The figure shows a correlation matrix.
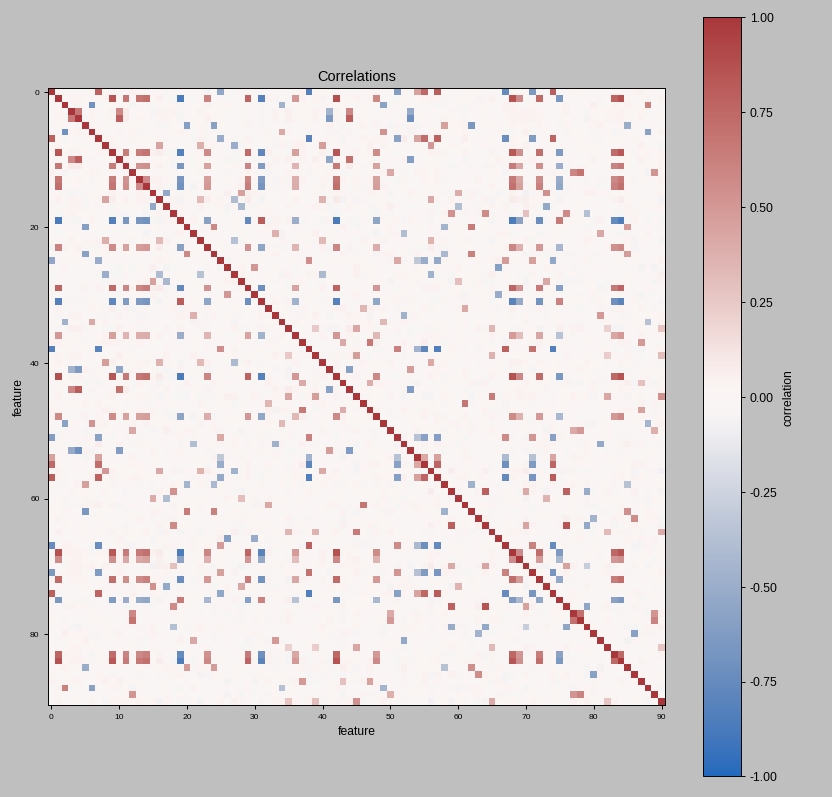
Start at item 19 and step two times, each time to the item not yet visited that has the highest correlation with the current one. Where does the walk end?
75
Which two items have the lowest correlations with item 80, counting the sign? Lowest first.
86, 63
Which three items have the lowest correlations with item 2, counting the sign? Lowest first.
6, 49, 34
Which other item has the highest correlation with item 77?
78
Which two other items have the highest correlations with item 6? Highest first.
49, 34
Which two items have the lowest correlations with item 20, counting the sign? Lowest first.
5, 58
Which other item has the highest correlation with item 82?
45
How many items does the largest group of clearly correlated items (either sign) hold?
18
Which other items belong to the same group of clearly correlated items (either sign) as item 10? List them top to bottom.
3, 4, 41, 44, 53
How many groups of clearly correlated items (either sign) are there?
15
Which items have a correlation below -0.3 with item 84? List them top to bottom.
19, 31, 75
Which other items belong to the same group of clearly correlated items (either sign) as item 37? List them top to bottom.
43, 47, 87
